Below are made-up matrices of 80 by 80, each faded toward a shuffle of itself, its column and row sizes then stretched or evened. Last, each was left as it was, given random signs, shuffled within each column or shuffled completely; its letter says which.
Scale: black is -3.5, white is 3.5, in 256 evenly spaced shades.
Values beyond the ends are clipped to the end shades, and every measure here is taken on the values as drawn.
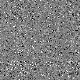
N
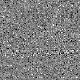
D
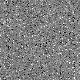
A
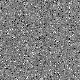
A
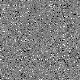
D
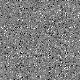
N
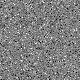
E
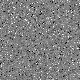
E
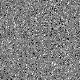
A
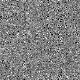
N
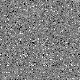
N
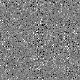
D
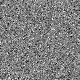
E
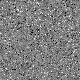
E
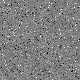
E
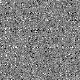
N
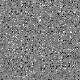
D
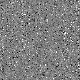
A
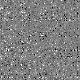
D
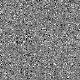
N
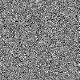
N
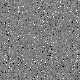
A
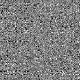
D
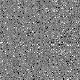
D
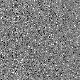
A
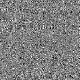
D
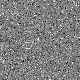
E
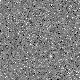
E
